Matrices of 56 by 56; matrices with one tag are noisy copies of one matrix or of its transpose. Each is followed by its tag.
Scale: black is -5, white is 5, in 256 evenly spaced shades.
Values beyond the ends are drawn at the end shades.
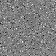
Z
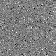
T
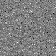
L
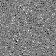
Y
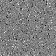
Z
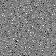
Y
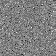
T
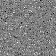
L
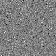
Z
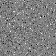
Y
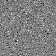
Y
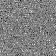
L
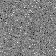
L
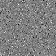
Z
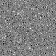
Y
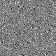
T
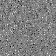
L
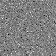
T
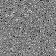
L
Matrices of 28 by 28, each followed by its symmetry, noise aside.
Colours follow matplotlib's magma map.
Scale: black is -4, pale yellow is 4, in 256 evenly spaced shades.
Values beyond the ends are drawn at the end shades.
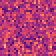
mirrored left to right.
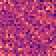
symmetric across the other diagonal.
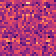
mirrored left to right.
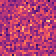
symmetric across the other diagonal.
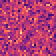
no symmetry.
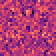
mirrored left to right.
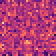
mirrored left to right.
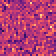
antisymmetric.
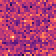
mirrored left to right.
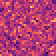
symmetric across the other diagonal.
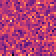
antisymmetric.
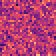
antisymmetric.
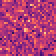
symmetric across the other diagonal.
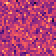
symmetric across the other diagonal.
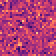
antisymmetric.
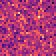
symmetric across the other diagonal.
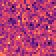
symmetric across the other diagonal.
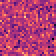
antisymmetric.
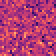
antisymmetric.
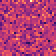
mirrored left to right.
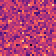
no symmetry.
